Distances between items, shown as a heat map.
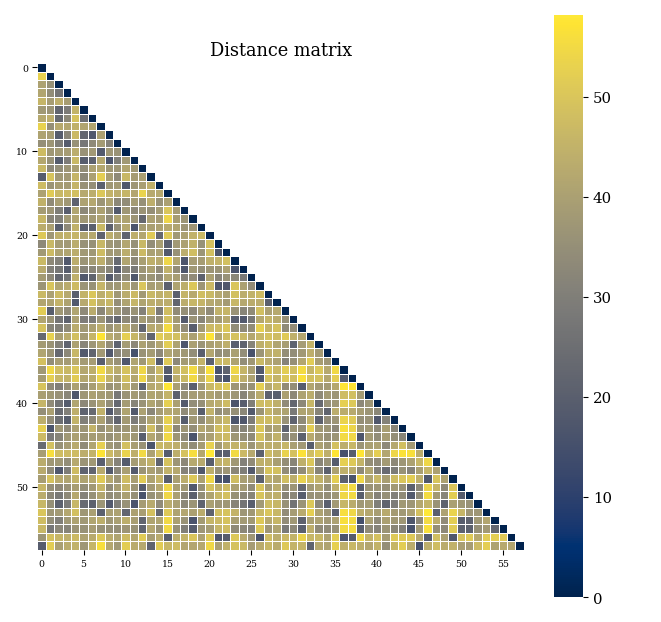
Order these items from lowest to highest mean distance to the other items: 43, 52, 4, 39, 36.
52, 39, 43, 4, 36
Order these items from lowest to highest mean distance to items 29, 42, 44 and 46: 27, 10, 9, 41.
9, 41, 10, 27
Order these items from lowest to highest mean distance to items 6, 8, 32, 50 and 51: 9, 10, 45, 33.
45, 9, 33, 10
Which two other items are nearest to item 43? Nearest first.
1, 29
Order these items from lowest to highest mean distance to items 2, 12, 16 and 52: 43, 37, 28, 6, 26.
6, 43, 28, 26, 37
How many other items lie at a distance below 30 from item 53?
6
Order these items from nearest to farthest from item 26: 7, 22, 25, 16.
22, 25, 16, 7
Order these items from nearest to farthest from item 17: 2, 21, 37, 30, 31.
30, 2, 31, 21, 37
